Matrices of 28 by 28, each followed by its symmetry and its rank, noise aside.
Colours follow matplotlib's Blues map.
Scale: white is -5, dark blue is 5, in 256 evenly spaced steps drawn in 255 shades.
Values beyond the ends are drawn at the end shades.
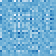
no symmetry, rank three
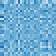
antisymmetric, rank two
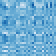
antisymmetric, rank two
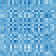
no symmetry, rank two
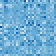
antisymmetric, rank four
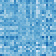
antisymmetric, rank four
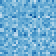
no symmetry, rank four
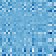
antisymmetric, rank two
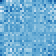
no symmetry, rank three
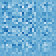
no symmetry, rank three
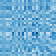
no symmetry, rank two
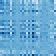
no symmetry, rank two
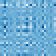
antisymmetric, rank two
